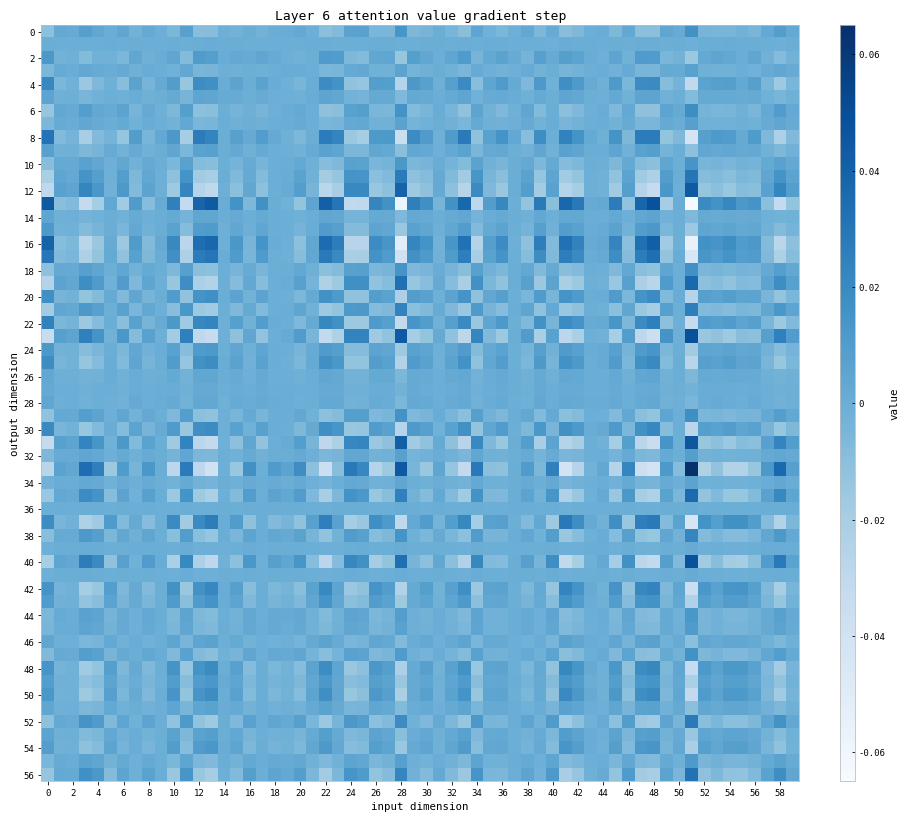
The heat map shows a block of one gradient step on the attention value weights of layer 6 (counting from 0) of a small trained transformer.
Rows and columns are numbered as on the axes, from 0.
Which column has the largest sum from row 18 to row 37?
51
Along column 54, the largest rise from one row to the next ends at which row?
13
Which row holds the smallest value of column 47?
33
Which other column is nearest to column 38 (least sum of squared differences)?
59
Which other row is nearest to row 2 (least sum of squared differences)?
15
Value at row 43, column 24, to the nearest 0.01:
-0.01
